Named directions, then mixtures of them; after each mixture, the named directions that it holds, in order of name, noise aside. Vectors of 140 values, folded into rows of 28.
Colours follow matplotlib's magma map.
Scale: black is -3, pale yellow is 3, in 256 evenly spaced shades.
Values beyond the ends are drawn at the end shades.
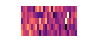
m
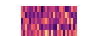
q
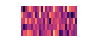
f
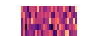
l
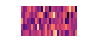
f, l, m.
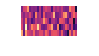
l, q.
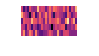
f, l, m.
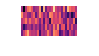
f.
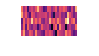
l, m.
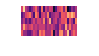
f.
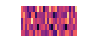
l, m.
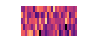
f, m.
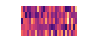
l, m, q.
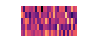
f, q.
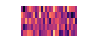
f.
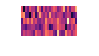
f, l, q.
